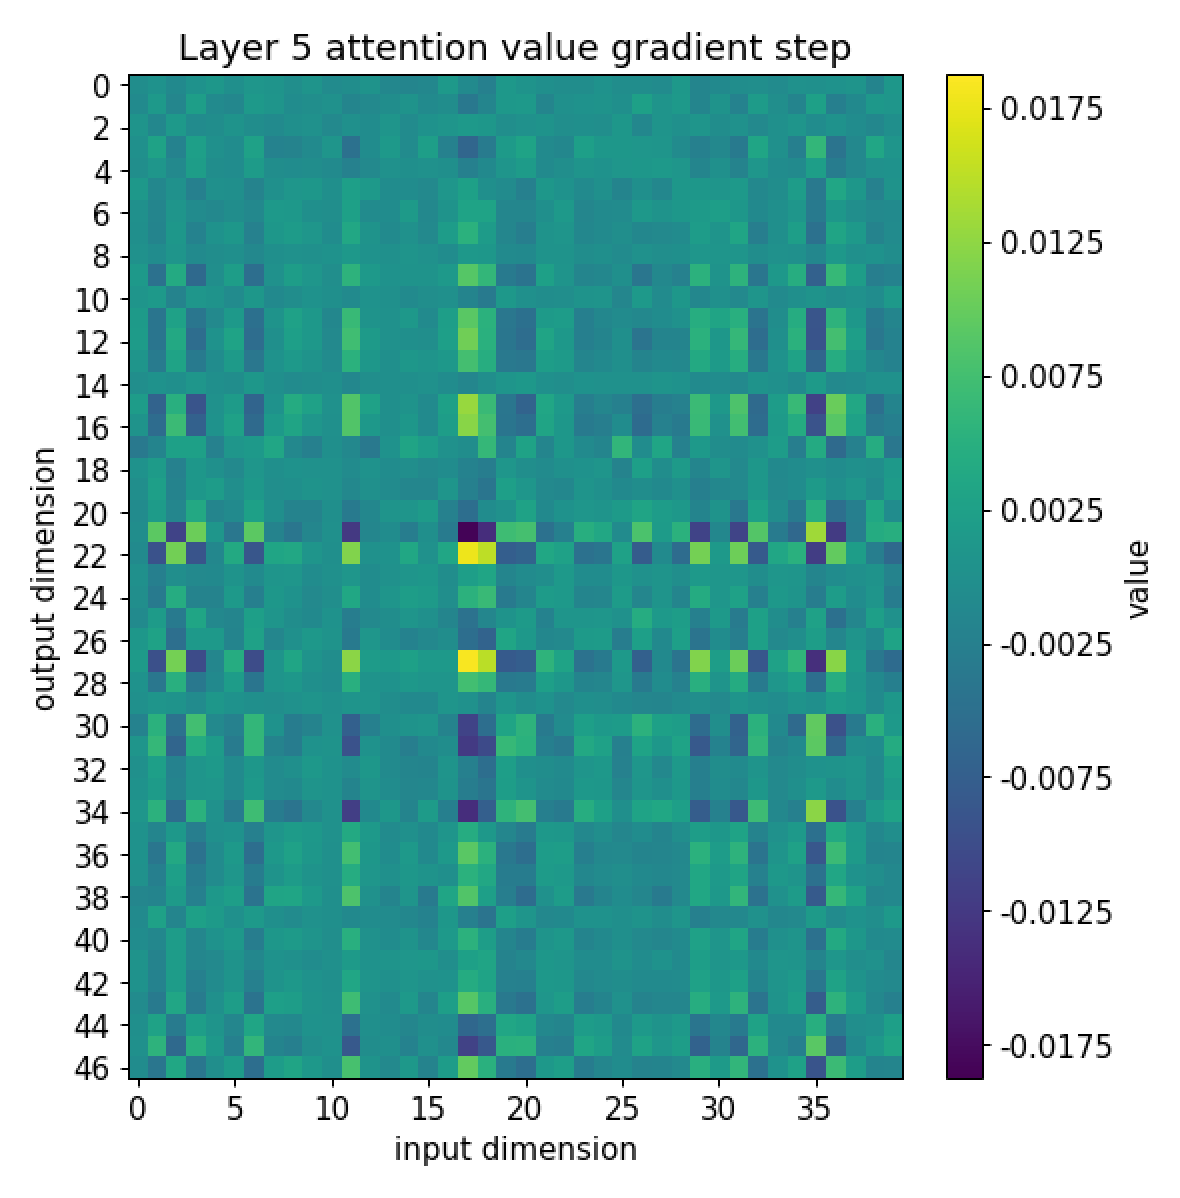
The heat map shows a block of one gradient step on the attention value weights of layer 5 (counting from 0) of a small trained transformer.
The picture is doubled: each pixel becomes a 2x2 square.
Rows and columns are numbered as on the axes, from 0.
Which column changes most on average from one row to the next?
17
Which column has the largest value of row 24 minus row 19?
18
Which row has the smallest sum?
21
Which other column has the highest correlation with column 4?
39
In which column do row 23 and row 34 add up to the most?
35
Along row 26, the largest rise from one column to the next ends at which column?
19
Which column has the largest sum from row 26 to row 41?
36
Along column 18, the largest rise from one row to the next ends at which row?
22
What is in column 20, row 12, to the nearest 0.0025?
-0.005
